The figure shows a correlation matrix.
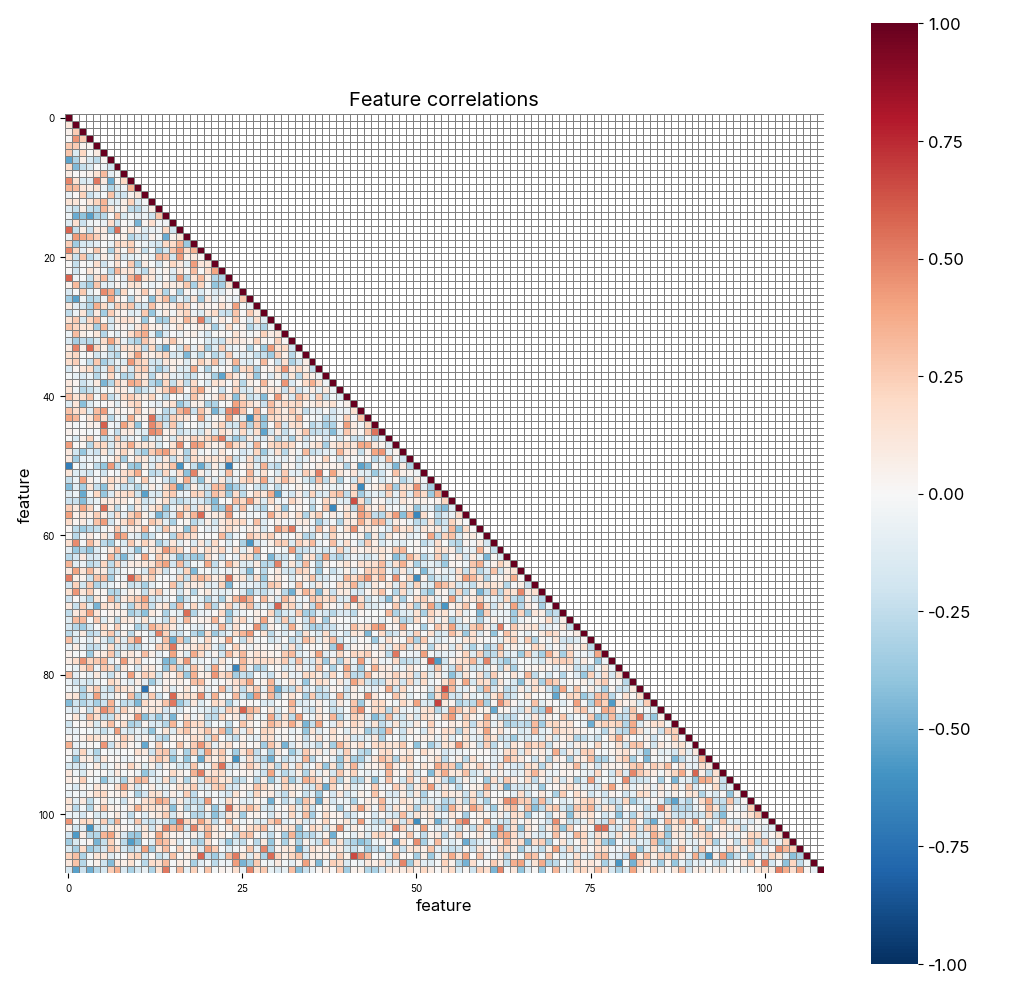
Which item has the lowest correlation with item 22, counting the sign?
37
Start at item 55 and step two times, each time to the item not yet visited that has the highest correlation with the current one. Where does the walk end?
106
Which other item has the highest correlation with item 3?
33
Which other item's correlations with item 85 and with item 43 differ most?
26
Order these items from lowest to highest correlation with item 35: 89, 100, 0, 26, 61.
100, 26, 89, 0, 61
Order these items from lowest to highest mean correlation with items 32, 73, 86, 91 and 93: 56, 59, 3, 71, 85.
56, 3, 71, 85, 59
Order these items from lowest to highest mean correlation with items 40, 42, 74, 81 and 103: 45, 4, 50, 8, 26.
50, 4, 8, 45, 26
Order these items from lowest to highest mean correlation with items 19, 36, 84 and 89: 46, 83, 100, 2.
100, 2, 46, 83
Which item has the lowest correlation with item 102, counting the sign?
3
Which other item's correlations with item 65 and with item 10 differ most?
51
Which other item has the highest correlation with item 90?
94
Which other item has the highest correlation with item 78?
52
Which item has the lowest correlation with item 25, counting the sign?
107
